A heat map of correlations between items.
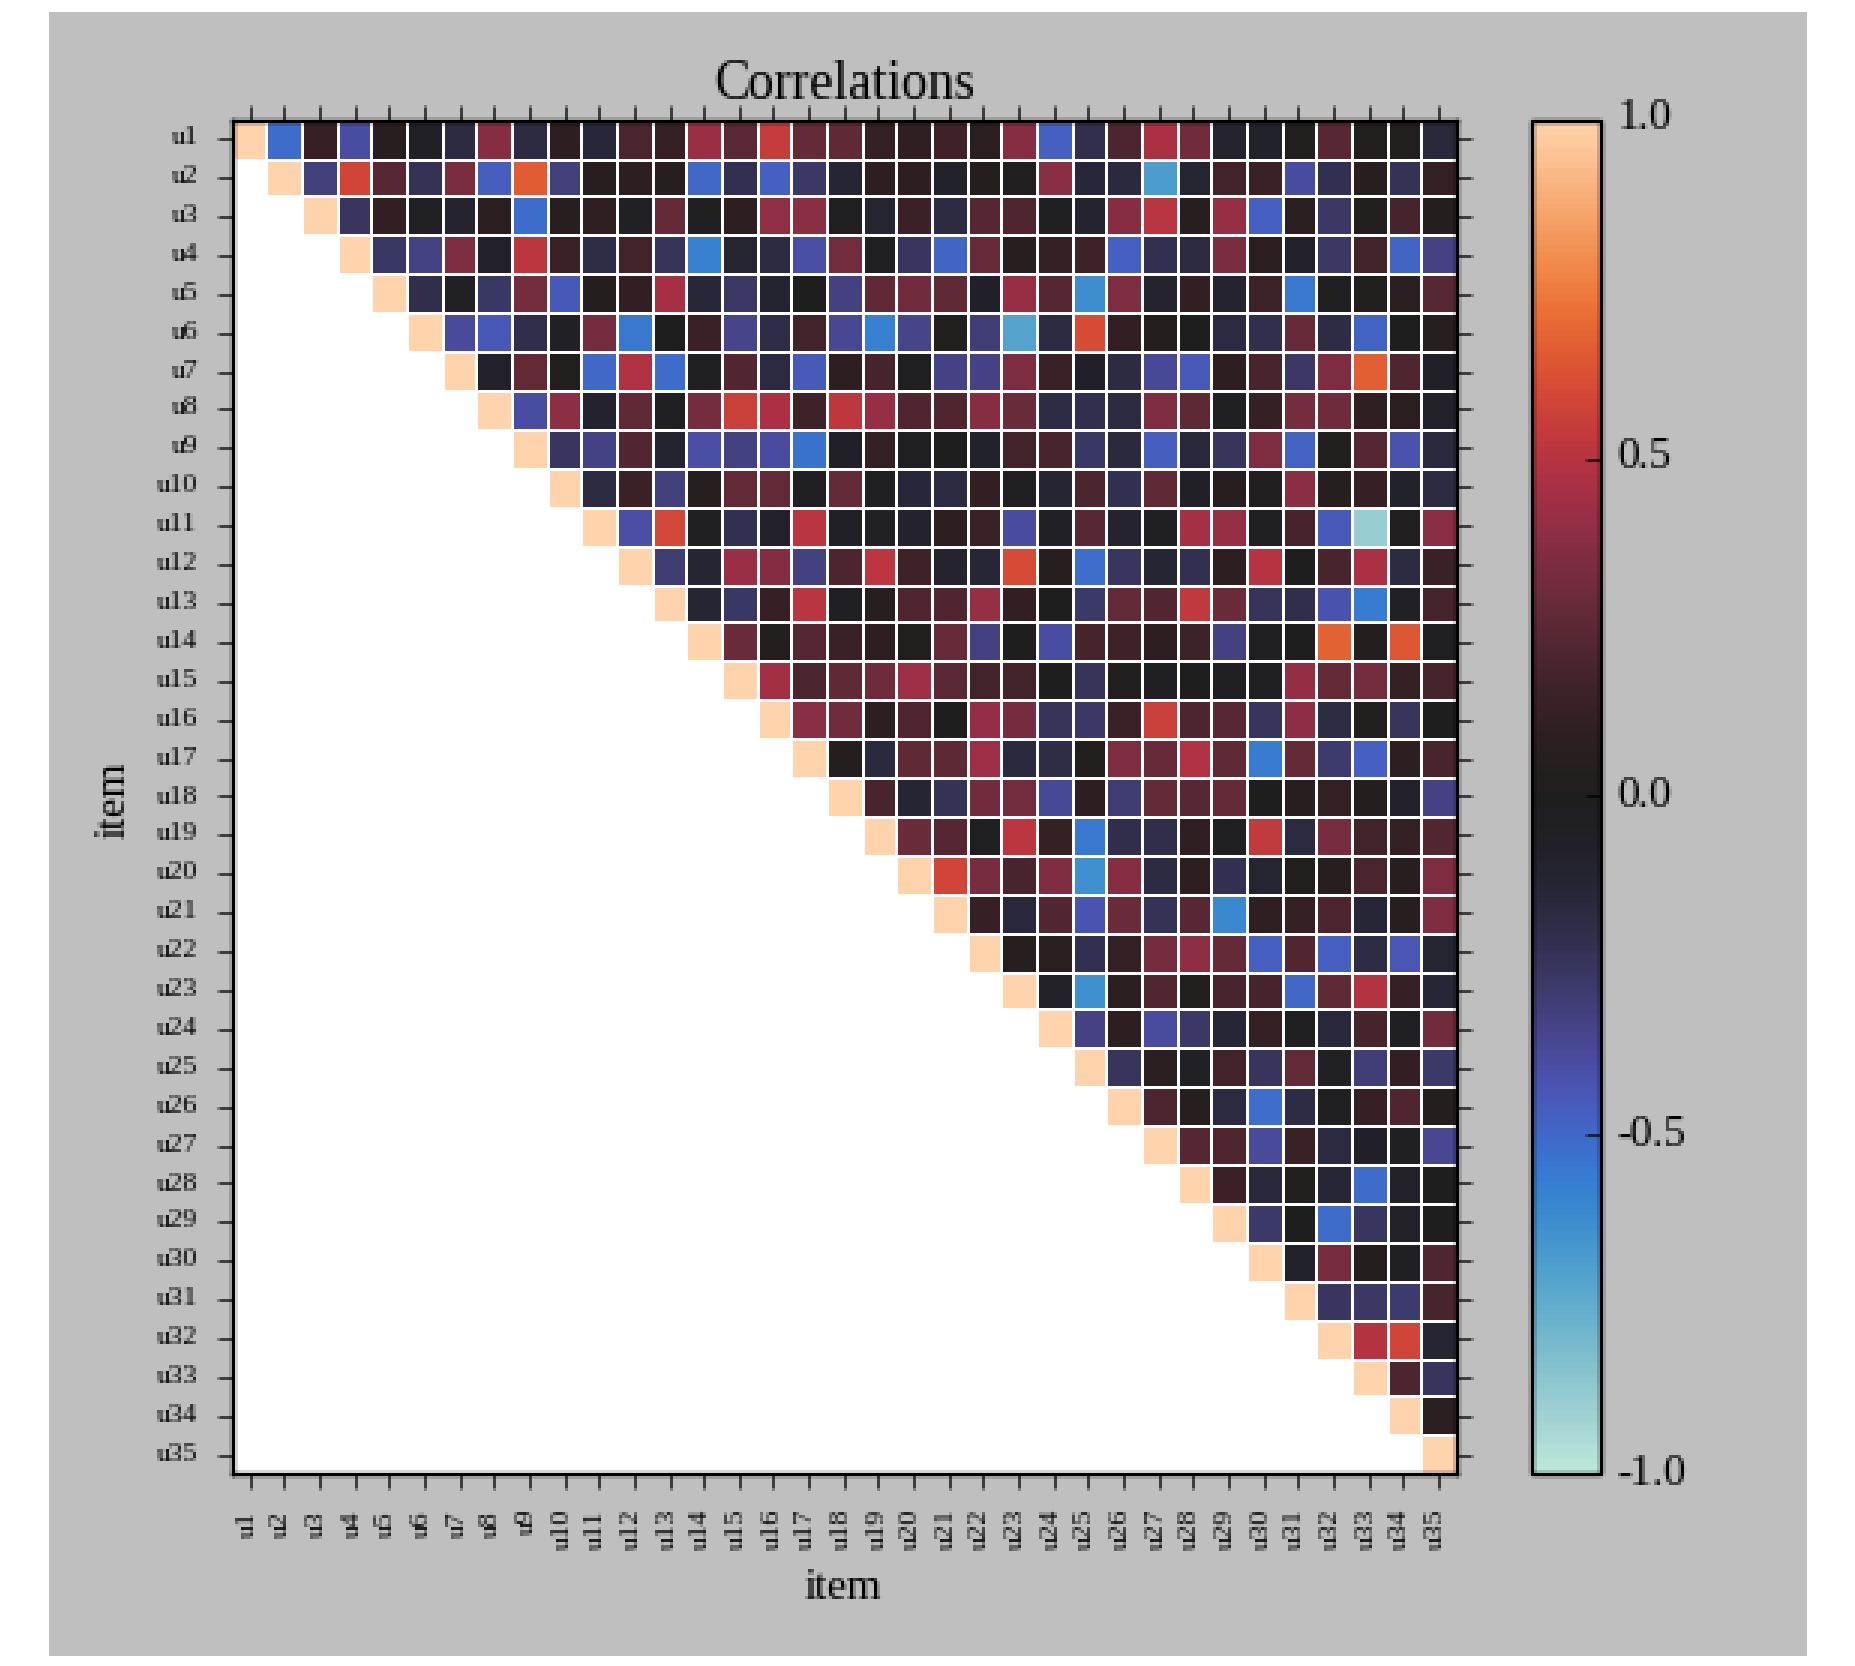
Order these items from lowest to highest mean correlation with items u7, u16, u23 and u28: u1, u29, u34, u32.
u34, u32, u29, u1
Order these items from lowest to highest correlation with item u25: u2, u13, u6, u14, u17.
u13, u2, u17, u14, u6
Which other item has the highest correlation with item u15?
u8
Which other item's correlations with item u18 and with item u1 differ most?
u4
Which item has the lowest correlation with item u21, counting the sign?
u29
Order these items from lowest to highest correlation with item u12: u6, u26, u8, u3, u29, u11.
u6, u11, u26, u3, u29, u8
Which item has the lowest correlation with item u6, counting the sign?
u23
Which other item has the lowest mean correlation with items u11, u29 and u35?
u33
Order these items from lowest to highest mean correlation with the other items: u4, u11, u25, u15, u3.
u25, u4, u11, u3, u15
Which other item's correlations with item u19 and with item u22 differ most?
u30
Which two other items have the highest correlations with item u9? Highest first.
u2, u4
